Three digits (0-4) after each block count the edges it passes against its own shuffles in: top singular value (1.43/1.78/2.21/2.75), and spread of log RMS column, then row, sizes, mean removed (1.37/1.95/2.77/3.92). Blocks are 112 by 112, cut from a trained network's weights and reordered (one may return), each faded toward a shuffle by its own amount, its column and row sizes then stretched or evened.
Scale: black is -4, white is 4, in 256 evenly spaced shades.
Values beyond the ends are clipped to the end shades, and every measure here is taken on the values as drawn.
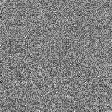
2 1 1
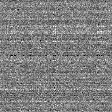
3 2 2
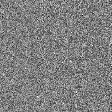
0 2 0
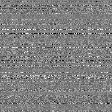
1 1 4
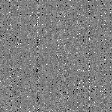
0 3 1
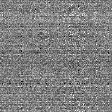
3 3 1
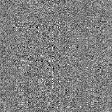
1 3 2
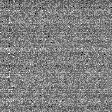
2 2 1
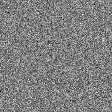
0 0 1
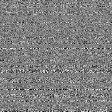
1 0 4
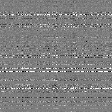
2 1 4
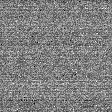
2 1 1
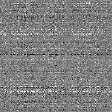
3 3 3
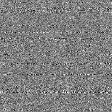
1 0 3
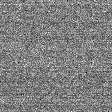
1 1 1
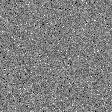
0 0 0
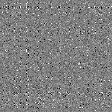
2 2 2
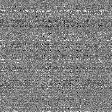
2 2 3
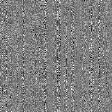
0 4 1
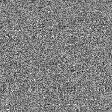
1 0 2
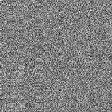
3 1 0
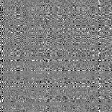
4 3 4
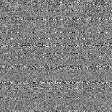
2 1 4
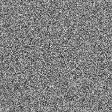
1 1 1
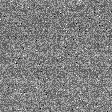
0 1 0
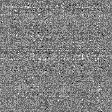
1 2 2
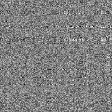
2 0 3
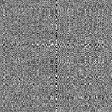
4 3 2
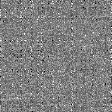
0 3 2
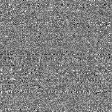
0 2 3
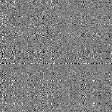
2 3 3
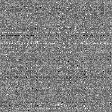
1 2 3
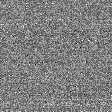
0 0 2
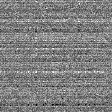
4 2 2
